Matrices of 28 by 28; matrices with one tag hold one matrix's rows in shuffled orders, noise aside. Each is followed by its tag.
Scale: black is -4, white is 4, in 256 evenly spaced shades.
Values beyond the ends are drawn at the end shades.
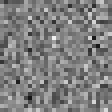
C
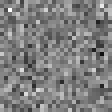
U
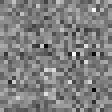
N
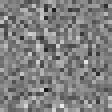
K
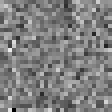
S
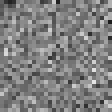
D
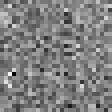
S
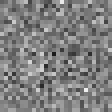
K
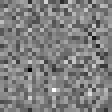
C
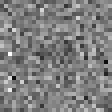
S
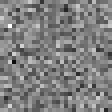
S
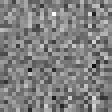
C
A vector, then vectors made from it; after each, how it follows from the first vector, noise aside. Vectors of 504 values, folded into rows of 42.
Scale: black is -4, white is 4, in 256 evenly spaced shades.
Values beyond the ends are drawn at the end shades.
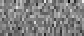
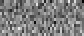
negated.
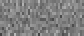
reversed, negated, shrunk.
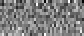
negated.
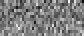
negated.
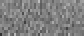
reversed, negated, shrunk.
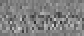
negated, partly zeroed.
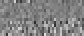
negated, partly zeroed.
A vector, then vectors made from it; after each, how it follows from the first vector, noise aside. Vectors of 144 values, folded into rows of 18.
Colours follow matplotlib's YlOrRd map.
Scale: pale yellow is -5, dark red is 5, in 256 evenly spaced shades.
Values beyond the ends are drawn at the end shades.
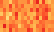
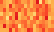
copied.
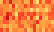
negated.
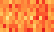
copied.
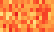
copied.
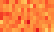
wrapped around, partly zeroed.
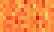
reversed, partly zeroed.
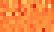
reversed, negated, partly zeroed.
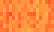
negated, shrunk.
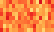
negated.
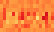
reversed, negated, partly zeroed.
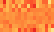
wrapped around, partly zeroed.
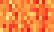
copied.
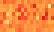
reversed, negated, partly zeroed.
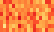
negated.
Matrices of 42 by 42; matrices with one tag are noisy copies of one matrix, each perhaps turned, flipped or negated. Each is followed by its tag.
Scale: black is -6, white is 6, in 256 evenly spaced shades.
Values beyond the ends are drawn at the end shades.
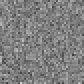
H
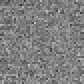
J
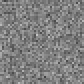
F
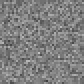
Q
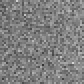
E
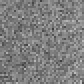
E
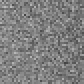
E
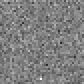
F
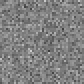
H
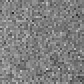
E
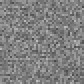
Q
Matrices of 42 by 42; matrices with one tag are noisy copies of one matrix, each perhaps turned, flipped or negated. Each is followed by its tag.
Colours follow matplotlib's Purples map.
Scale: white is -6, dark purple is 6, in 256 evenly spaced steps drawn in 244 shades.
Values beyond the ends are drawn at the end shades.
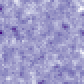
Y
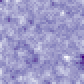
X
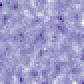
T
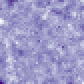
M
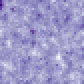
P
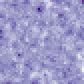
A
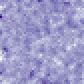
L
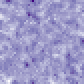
Y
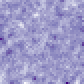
L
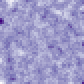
M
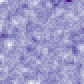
A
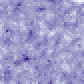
P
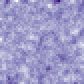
L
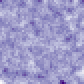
M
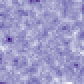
A
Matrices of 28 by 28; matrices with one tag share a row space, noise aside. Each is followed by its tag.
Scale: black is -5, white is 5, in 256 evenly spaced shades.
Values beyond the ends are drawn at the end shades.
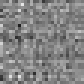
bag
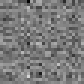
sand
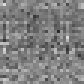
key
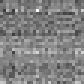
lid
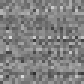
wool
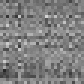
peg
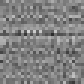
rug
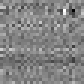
rug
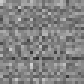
bag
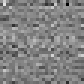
key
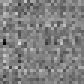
peg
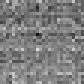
lid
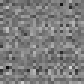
wool
